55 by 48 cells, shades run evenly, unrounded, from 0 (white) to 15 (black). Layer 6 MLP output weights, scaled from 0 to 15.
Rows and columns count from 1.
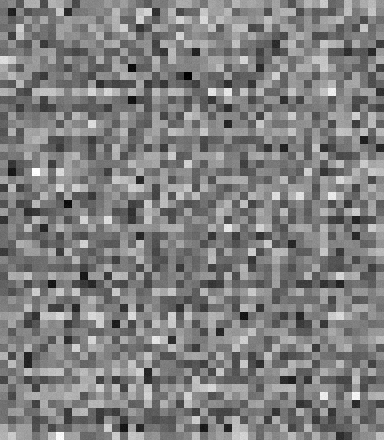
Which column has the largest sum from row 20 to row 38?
1
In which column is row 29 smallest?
29
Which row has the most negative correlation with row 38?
36
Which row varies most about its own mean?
40
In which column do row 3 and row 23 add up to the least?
43
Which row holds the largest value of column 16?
54
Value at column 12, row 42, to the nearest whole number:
9
